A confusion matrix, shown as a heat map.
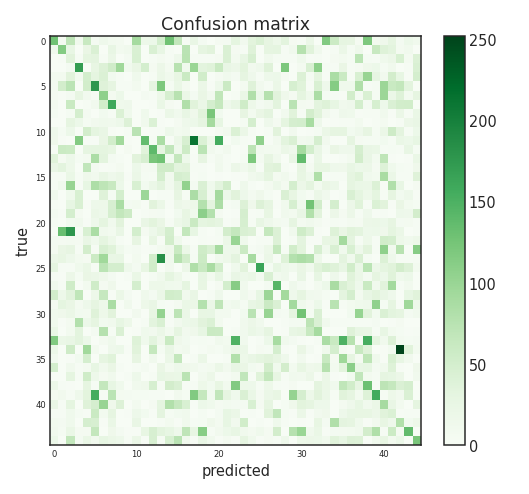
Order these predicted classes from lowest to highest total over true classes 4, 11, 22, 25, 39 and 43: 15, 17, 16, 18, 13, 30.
15, 13, 16, 30, 18, 17
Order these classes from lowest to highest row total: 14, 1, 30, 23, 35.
14, 35, 1, 30, 23
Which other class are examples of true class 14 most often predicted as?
4
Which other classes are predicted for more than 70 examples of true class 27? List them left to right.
22, 34, 41
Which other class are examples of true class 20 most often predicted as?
17
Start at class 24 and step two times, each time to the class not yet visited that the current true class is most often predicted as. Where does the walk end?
30
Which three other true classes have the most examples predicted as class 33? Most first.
0, 36, 35
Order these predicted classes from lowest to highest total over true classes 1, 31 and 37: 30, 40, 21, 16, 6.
6, 21, 40, 30, 16
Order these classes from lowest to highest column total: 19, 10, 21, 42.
21, 10, 19, 42
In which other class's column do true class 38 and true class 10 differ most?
22
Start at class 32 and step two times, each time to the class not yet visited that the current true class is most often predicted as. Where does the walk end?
40
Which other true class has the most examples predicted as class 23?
37
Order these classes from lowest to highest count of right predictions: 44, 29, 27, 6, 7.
29, 6, 44, 27, 7
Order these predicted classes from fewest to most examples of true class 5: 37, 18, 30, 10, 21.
10, 18, 30, 21, 37
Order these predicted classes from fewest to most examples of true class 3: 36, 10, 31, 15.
36, 10, 31, 15
